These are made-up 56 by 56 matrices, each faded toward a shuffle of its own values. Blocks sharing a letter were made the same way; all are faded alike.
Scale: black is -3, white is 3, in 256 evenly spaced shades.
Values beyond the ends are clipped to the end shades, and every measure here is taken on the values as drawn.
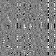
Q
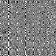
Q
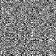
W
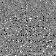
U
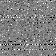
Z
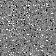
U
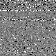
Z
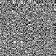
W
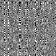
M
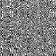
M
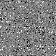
U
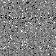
U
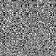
W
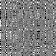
Q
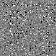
U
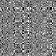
Q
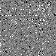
U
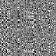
M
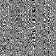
M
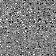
Z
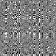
Q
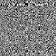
W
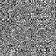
W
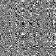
M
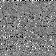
Z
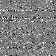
Z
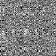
W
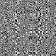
M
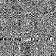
W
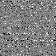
Z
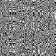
M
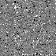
U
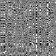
Q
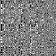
M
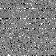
Z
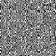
M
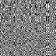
Q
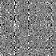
M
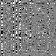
Q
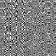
Q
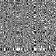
M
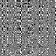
Q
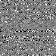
Z
